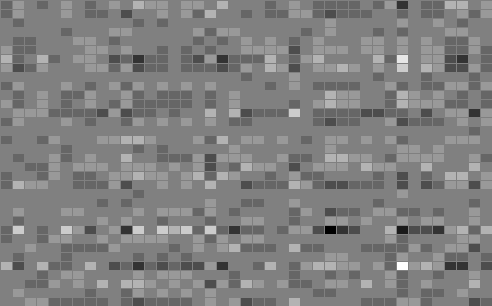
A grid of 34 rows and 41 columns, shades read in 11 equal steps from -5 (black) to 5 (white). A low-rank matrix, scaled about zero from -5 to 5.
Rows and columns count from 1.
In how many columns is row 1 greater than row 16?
10
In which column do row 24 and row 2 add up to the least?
28
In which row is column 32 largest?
7
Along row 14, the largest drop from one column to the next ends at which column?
34
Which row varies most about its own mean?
26
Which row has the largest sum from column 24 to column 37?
30
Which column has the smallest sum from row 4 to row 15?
12
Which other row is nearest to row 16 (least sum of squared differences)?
27
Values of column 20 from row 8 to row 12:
-1 0 0 1 1
